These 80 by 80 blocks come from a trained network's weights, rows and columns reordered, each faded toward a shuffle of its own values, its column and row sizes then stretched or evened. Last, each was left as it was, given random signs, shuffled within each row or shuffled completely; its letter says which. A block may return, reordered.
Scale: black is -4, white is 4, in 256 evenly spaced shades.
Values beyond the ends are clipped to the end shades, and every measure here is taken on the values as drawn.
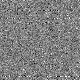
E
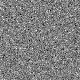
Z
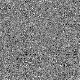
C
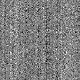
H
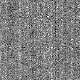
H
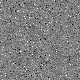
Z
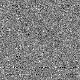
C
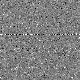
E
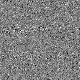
E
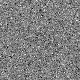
Z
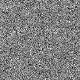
C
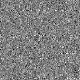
H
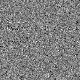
E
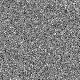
Z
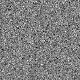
E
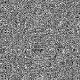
H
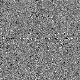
C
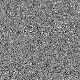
E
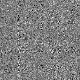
C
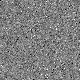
Z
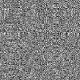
H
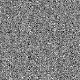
C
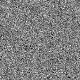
E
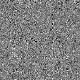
C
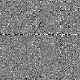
H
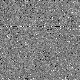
E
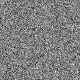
E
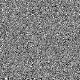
C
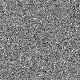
Z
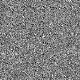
C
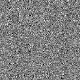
H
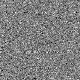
E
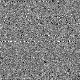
E
